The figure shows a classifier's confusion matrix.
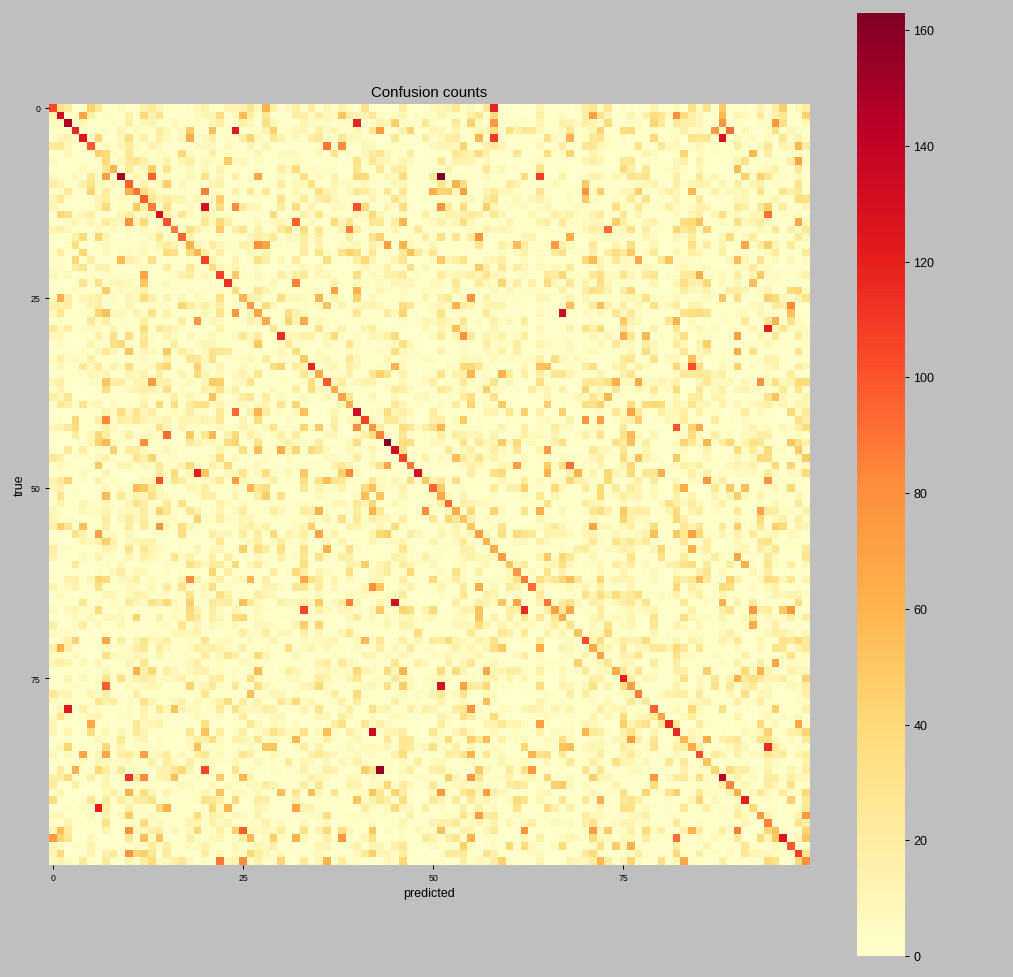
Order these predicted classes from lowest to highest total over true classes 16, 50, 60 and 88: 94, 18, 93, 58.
93, 58, 94, 18
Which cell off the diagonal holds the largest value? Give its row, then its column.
9, 51
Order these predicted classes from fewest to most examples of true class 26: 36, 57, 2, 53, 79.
57, 2, 79, 36, 53
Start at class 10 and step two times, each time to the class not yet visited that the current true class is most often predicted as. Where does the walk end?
49
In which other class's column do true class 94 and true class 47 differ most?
68
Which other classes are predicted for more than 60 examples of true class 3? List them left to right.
24, 43, 87, 89
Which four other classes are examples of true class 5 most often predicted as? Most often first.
36, 38, 98, 54
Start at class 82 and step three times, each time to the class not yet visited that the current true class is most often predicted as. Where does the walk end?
24
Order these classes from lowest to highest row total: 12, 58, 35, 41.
12, 58, 35, 41
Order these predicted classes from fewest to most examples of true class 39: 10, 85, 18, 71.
10, 85, 18, 71
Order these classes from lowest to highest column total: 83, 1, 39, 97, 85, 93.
39, 97, 1, 93, 83, 85
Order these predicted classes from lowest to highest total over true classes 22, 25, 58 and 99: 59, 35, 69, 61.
61, 69, 59, 35
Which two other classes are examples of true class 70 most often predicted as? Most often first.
7, 41
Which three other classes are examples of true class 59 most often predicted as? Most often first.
90, 65, 67
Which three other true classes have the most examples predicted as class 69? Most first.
48, 73, 62
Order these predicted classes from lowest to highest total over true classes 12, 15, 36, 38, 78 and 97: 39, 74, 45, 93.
39, 45, 93, 74
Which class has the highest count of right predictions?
44
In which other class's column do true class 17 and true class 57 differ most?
56
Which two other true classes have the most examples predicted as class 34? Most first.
90, 55
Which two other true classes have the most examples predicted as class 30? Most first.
45, 90
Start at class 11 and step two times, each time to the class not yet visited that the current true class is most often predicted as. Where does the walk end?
77
